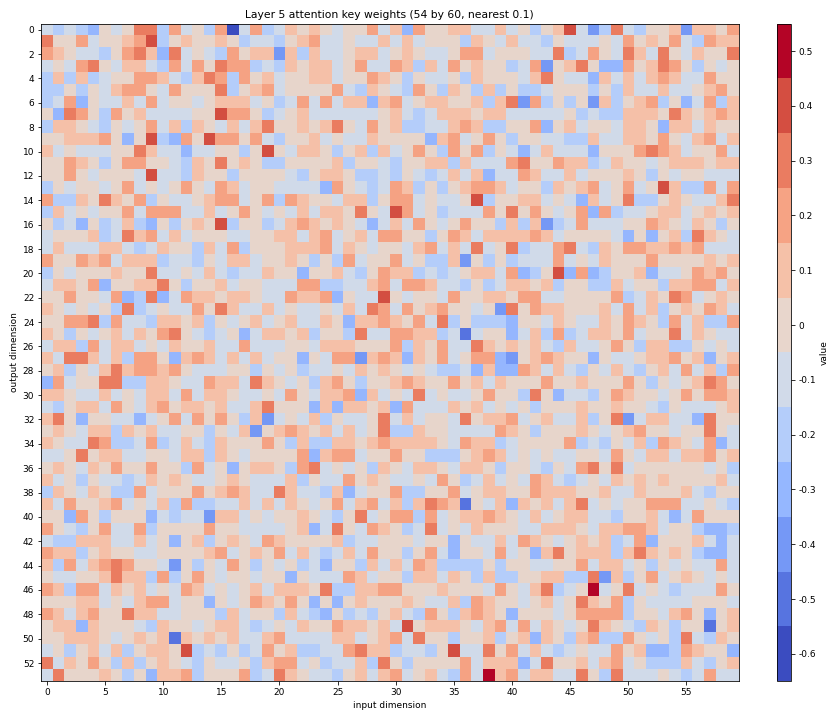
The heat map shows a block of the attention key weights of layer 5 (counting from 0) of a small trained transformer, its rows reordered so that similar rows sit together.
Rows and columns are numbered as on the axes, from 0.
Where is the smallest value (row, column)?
0, 16
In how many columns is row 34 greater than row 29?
19
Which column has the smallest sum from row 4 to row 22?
47
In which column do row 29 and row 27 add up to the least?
27
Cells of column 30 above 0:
27
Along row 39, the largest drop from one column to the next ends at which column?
36
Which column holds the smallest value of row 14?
46
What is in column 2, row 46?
-0.2
